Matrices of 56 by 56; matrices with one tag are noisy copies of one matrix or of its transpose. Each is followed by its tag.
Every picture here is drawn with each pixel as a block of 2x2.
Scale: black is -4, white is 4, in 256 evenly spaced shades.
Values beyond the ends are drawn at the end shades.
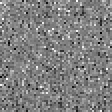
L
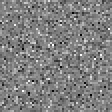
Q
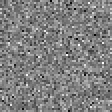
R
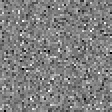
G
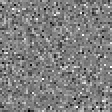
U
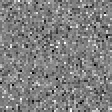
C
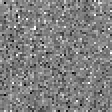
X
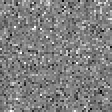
X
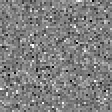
R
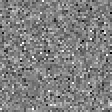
G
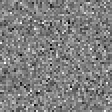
G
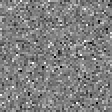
Q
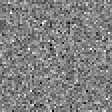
G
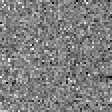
L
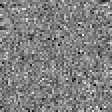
U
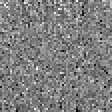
L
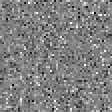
C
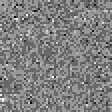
X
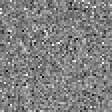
R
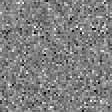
Q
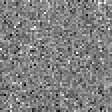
X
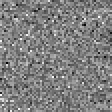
X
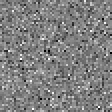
G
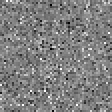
G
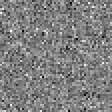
R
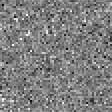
X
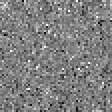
L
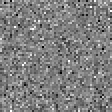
X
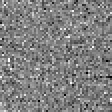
L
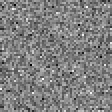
U
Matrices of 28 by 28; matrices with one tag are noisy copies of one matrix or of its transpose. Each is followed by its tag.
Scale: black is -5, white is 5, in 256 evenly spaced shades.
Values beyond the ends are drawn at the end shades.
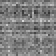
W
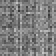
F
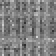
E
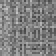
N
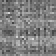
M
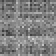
M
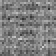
E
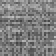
N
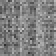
M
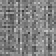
F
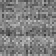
M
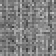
F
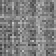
M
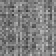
F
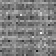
E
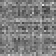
W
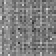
N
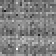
M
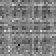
W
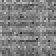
E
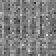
E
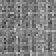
F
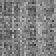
M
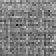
N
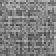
N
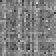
W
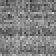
M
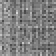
N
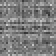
W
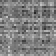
W
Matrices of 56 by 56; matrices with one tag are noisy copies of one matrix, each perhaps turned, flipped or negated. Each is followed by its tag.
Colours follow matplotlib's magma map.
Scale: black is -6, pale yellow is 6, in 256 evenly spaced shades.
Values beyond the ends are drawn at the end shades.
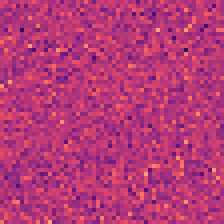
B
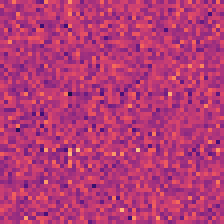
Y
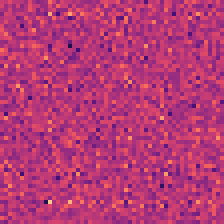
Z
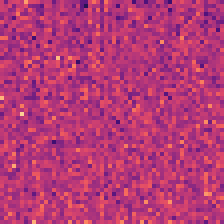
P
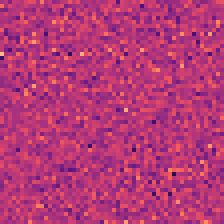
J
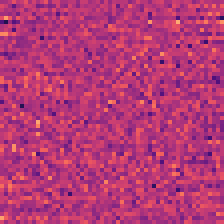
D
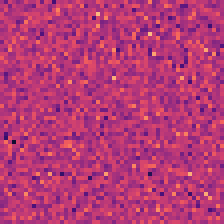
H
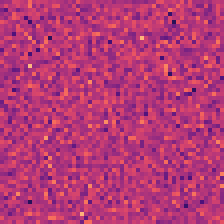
B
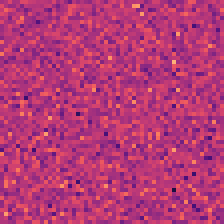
H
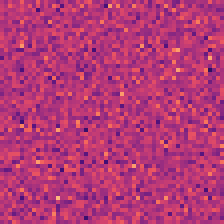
Z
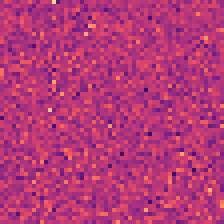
J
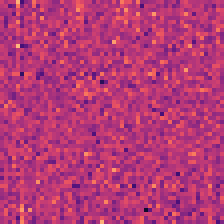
D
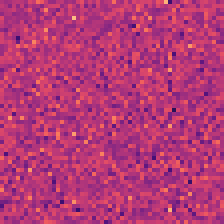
J
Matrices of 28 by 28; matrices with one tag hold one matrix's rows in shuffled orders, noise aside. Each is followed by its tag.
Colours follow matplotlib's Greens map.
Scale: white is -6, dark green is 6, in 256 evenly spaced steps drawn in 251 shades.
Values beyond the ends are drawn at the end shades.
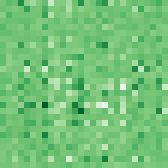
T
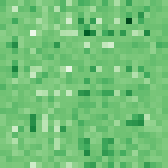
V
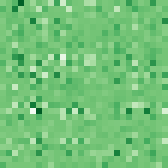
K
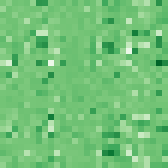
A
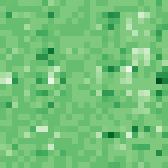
A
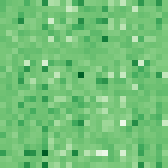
T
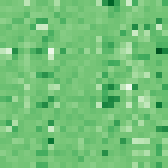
A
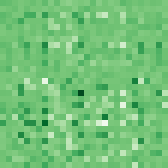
T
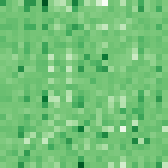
T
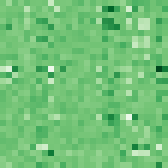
A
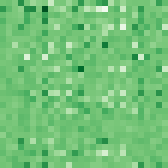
T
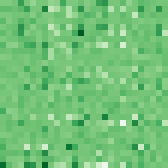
T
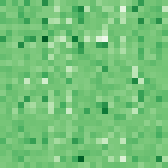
T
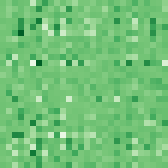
K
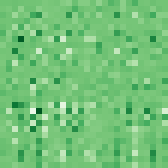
K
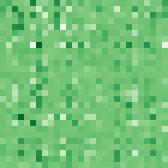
K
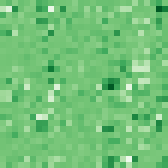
A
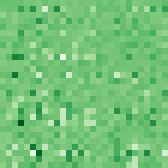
K
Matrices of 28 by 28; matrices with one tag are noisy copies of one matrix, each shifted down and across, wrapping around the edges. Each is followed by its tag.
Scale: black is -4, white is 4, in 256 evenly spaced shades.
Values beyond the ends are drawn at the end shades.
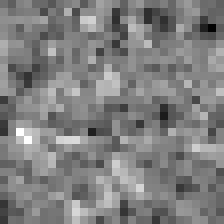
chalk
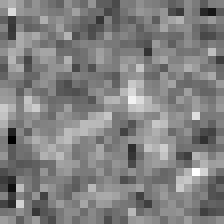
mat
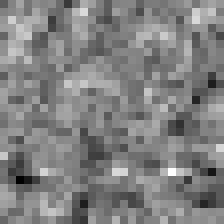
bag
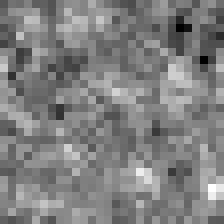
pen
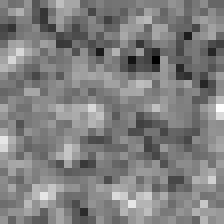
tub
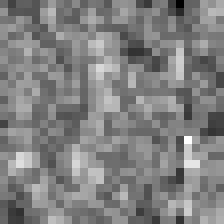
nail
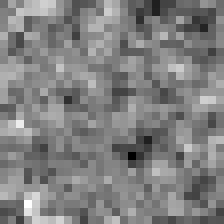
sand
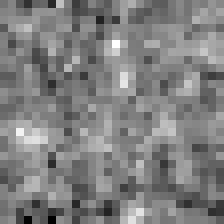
tub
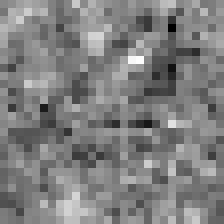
mat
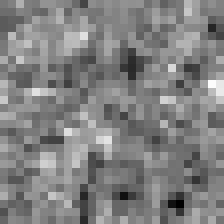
chalk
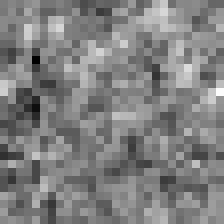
mat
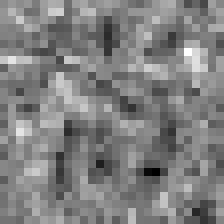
chalk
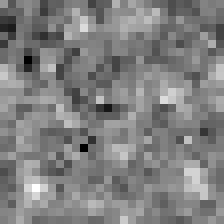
pen
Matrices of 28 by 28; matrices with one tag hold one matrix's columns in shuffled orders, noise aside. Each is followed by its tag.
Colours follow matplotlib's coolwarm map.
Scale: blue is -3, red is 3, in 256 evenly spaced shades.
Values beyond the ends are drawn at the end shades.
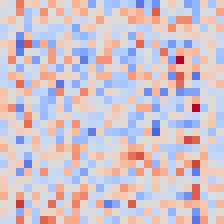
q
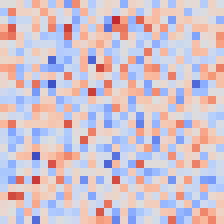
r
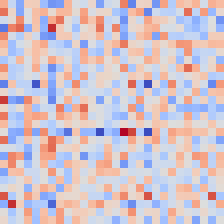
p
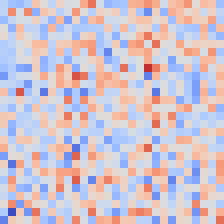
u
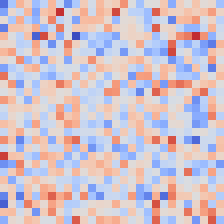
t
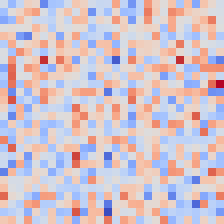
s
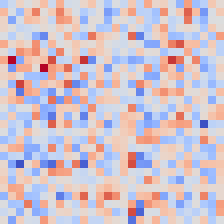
s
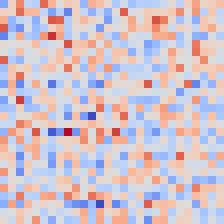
p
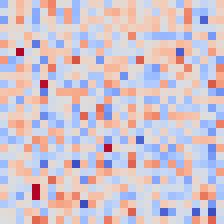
s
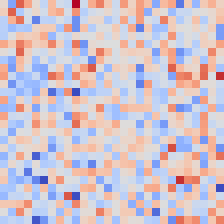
u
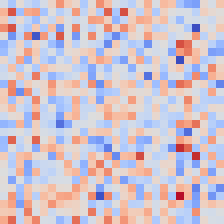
t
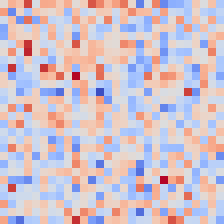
u
